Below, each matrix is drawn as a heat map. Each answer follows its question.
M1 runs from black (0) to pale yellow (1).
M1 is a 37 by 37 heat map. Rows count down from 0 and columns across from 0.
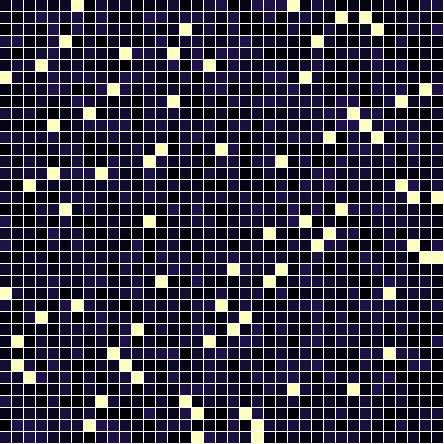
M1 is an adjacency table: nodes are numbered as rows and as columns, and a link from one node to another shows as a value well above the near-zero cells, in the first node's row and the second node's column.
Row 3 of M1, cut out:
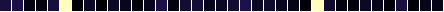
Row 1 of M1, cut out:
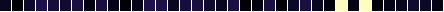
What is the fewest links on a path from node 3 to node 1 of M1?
4
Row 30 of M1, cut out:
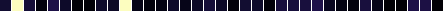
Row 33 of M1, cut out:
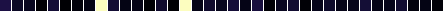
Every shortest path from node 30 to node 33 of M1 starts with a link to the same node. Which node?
node 10
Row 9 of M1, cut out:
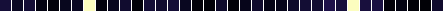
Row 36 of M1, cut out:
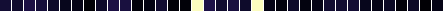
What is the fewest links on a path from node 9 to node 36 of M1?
4
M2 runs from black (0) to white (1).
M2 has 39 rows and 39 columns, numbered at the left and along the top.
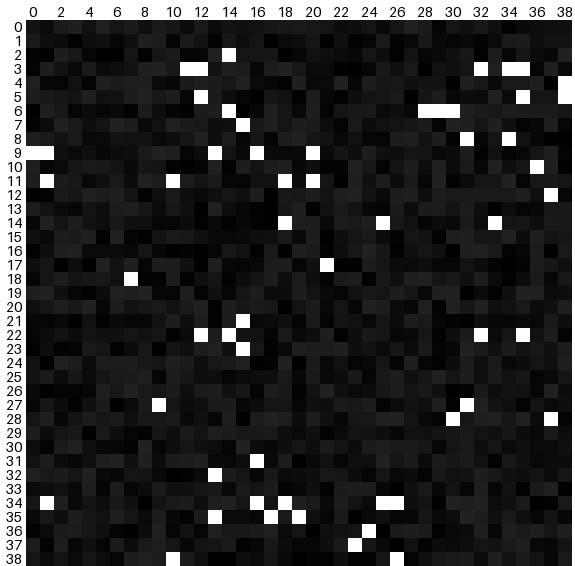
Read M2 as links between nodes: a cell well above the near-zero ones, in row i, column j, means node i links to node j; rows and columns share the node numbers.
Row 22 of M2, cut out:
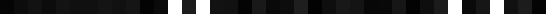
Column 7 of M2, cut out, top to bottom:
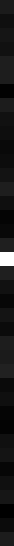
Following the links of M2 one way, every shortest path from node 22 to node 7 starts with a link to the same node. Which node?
node 14
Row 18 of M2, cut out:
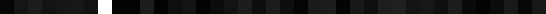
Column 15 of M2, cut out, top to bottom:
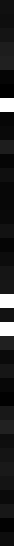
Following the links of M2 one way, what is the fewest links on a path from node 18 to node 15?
2
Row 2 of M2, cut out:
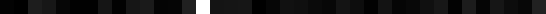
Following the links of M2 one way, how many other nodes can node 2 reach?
6
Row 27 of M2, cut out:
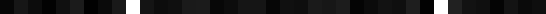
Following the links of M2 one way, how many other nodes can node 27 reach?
7
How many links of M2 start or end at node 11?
5
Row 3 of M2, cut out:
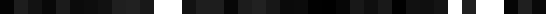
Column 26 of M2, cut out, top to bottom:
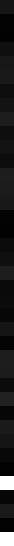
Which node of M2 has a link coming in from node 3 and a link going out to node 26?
node 34
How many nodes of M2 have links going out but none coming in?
8
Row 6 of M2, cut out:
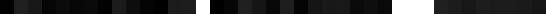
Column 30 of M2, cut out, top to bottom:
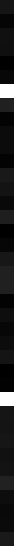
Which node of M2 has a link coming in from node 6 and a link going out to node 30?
node 28
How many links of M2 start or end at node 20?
2
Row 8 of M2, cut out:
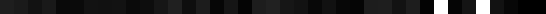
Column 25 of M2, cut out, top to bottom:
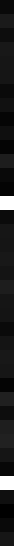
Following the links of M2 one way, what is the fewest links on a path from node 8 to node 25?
2
